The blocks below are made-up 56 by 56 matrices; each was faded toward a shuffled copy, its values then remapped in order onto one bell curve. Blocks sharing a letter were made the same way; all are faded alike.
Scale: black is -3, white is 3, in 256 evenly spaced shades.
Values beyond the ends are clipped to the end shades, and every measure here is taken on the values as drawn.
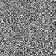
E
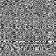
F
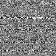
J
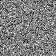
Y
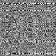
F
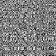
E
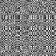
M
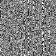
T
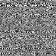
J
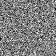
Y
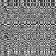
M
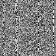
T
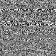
J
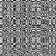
M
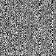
T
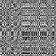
M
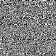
J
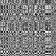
M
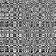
M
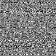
J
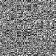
E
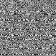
J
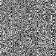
T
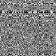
F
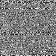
J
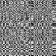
M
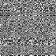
F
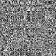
E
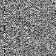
T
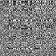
F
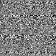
J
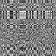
M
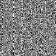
T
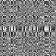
M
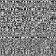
F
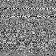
J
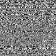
J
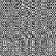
M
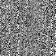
T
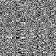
E
